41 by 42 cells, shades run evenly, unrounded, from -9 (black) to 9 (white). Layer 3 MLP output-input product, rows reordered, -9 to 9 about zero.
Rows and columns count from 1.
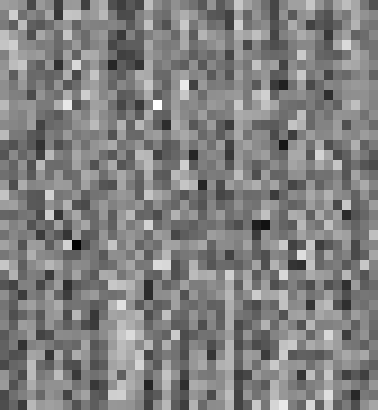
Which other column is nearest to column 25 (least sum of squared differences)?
23
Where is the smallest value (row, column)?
25, 9
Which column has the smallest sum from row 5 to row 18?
32
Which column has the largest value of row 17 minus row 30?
17
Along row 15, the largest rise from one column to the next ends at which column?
33
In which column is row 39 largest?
14
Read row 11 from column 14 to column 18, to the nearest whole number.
-4 -2 -5 0 9
